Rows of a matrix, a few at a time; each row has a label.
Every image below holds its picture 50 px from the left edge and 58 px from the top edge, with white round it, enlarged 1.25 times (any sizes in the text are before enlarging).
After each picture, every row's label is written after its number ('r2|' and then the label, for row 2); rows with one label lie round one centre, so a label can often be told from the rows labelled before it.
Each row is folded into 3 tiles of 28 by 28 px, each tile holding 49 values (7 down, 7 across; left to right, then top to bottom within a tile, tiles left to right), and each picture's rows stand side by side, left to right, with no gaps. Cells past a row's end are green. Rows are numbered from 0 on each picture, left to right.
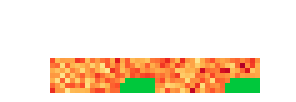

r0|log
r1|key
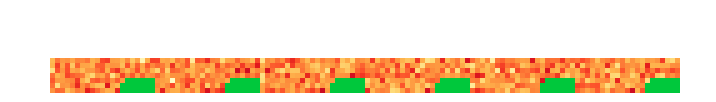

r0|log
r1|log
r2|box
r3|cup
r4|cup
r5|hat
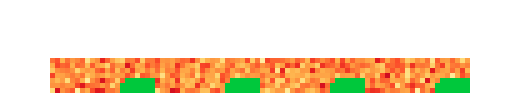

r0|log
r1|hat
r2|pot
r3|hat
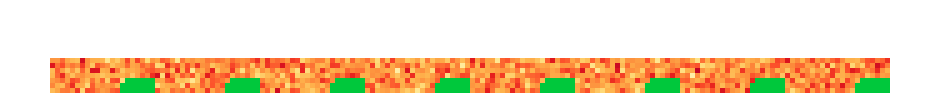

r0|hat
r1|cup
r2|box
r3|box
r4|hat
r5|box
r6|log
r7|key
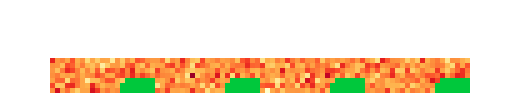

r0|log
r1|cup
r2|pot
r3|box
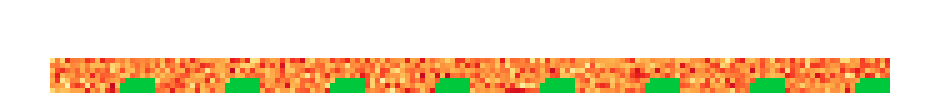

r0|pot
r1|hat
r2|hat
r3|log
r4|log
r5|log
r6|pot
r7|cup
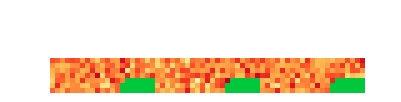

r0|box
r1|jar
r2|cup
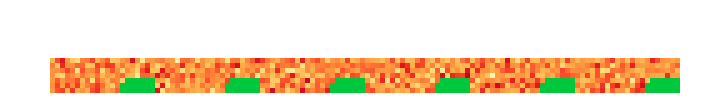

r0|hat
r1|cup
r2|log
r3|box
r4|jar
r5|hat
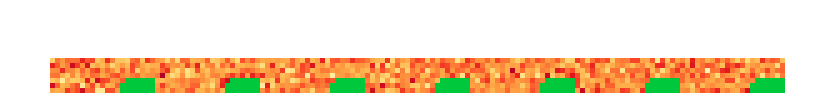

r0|pot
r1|box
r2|cup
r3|log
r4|box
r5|log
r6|hat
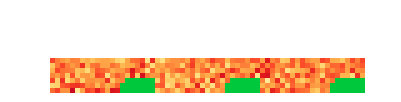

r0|log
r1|pot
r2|cup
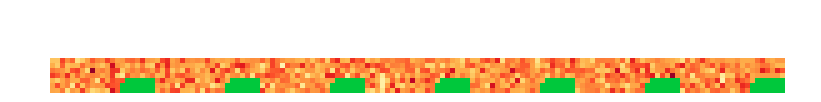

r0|jar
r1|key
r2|cup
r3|pot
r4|pot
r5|box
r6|pot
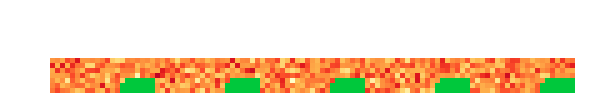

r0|hat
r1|cup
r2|cup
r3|cup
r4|jar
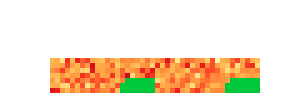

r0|box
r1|hat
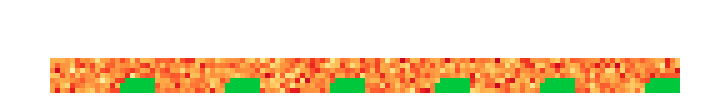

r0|box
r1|hat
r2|pot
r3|hat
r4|key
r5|box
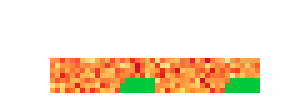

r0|key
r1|pot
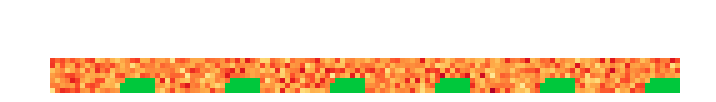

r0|hat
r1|key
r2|jar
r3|box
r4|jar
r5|pot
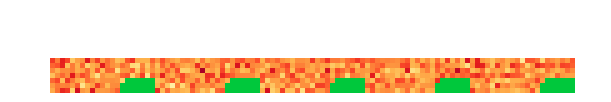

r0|hat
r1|cup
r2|jar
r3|box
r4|cup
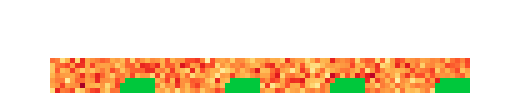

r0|log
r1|hat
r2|box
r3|cup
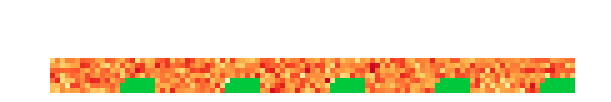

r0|pot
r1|hat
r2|hat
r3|box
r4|pot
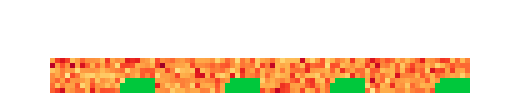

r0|hat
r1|box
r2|hat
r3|key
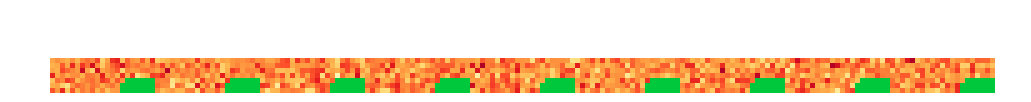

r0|cup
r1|pot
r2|pot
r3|log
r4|hat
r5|pot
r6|box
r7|hat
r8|jar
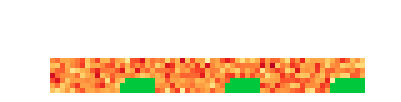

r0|key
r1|box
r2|hat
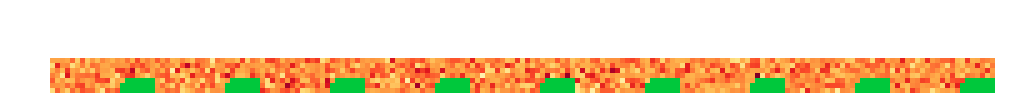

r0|log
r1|cup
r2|jar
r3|pot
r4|box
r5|jar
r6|box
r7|jar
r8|jar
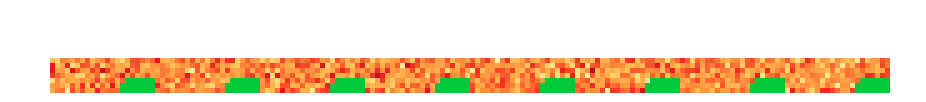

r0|pot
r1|box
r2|pot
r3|cup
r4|jar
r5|log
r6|box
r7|log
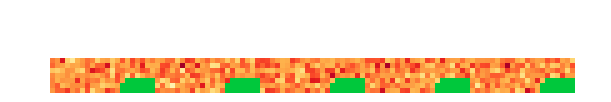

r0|hat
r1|cup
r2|log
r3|hat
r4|hat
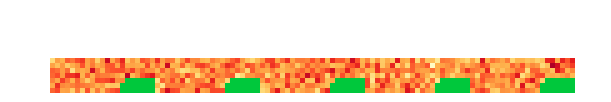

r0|box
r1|hat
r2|key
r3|hat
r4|key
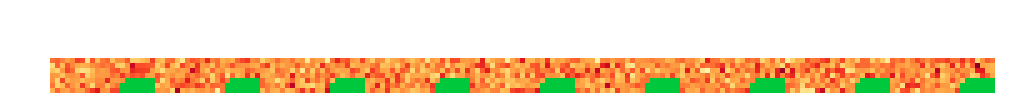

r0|log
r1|jar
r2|log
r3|jar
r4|log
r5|cup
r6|box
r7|pot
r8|key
